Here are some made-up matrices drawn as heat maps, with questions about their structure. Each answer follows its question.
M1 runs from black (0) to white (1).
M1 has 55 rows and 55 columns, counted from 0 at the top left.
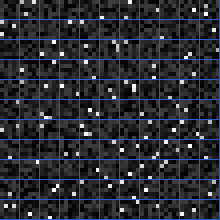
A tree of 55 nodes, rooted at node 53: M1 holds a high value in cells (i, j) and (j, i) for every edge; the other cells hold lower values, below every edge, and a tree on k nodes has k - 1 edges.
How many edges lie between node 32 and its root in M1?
5
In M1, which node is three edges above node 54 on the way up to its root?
11
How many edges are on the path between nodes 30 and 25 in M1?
5
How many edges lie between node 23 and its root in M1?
9
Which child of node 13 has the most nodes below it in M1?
15
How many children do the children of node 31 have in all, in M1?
3
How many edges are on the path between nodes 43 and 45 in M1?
5
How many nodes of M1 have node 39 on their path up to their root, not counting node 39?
8
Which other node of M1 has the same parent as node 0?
17
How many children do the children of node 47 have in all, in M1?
1
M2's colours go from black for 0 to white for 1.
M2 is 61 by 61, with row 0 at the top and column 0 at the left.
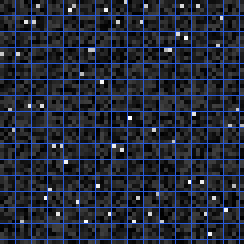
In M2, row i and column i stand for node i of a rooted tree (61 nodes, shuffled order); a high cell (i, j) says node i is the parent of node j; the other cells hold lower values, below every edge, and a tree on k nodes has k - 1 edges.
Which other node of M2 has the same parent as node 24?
58
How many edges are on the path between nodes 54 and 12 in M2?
6
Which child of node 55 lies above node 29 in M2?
5
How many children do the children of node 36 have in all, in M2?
3
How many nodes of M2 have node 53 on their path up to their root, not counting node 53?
11
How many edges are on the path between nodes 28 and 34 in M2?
4
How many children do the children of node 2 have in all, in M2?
2
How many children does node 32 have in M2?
2
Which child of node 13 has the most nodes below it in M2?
4
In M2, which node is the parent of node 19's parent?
45
